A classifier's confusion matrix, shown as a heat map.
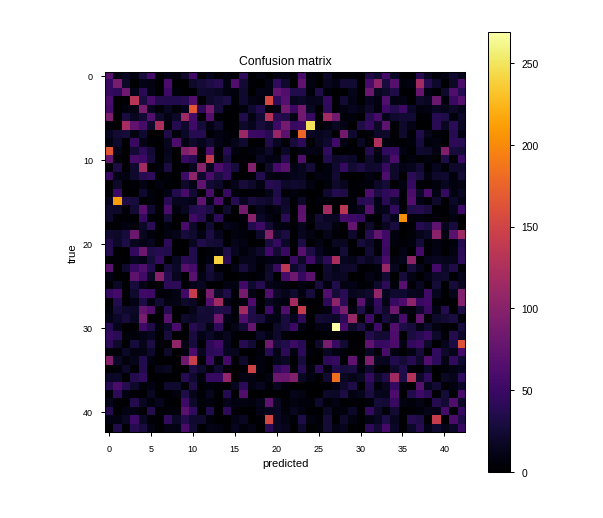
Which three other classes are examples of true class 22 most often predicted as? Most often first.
13, 27, 36
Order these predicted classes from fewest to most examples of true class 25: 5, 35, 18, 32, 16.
5, 32, 18, 16, 35
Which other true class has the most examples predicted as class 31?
34
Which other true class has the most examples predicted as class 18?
7
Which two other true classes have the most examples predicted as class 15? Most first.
1, 11
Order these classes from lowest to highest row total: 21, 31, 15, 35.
31, 35, 21, 15
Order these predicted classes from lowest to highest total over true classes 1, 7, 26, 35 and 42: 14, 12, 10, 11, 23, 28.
14, 11, 12, 28, 10, 23
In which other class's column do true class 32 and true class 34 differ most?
42
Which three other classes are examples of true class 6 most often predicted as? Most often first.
24, 2, 21
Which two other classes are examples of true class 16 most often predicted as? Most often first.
28, 26
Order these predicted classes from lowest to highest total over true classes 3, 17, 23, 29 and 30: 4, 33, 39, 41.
41, 39, 33, 4
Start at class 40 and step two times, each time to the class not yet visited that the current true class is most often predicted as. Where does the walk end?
0
